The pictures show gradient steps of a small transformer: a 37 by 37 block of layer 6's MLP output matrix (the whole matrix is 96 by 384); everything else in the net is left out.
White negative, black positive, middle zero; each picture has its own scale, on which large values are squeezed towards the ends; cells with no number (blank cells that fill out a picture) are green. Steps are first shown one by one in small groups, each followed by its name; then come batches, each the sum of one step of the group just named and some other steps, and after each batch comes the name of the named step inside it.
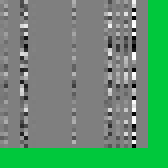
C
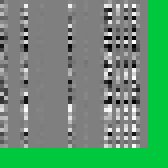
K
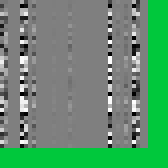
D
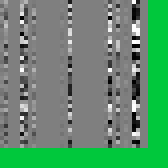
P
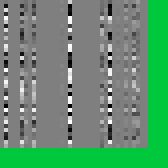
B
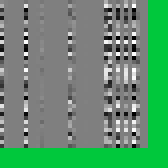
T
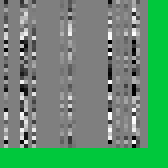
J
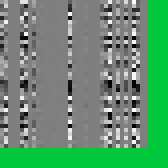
K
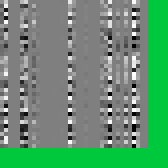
C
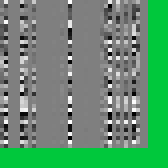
D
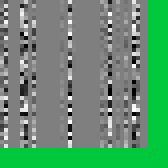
J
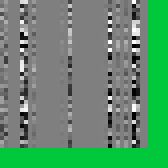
P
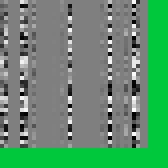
D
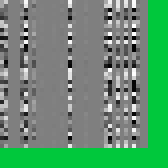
K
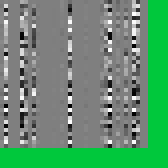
B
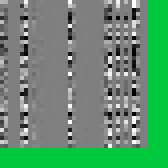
D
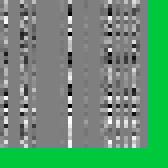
B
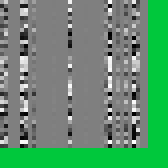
D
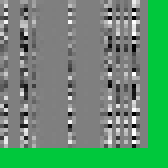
C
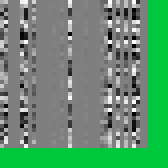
P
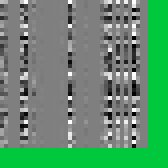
C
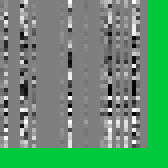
J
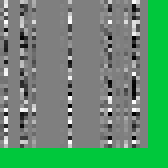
B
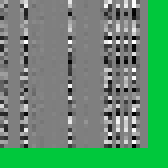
T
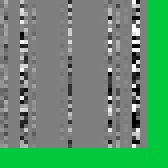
P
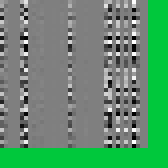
T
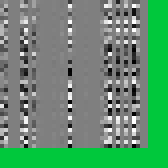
J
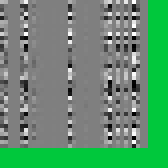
C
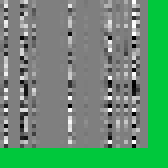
C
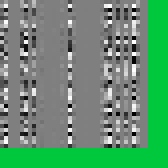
T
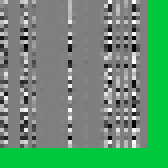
K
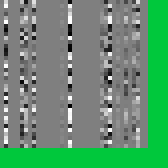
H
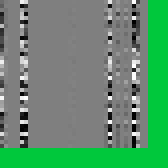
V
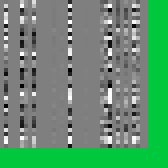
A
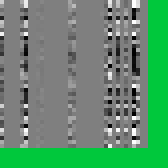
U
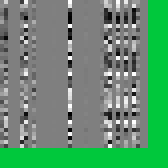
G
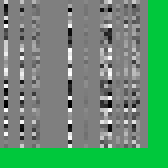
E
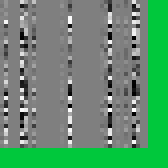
H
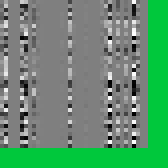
V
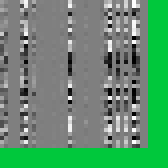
U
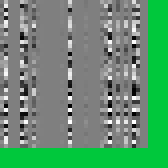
V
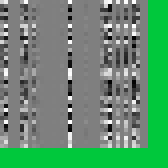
E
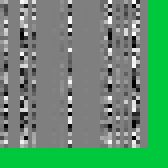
A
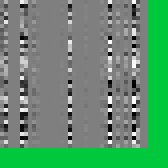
V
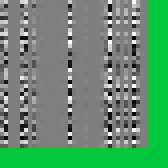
U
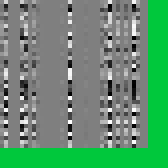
E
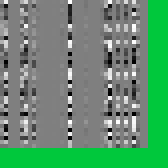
G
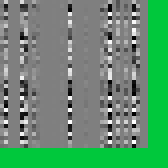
E
